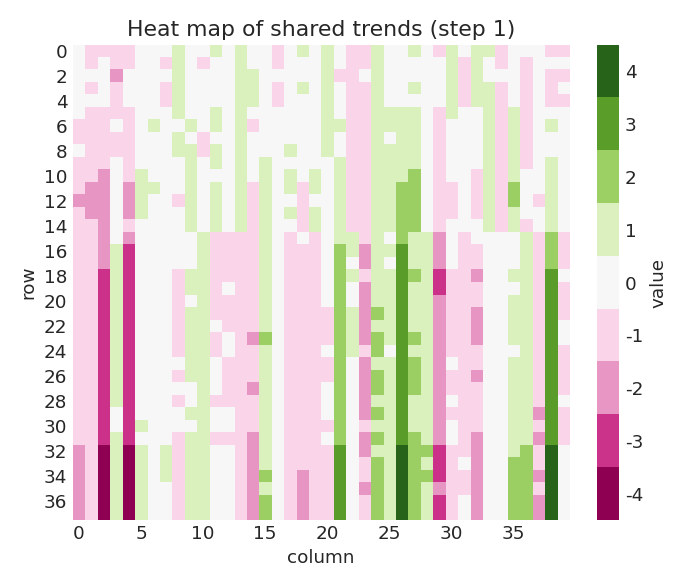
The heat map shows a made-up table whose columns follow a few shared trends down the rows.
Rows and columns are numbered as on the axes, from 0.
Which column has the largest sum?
26
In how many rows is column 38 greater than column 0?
31
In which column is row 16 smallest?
4
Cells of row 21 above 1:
4
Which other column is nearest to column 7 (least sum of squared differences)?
16
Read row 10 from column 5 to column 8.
1 0 0 0
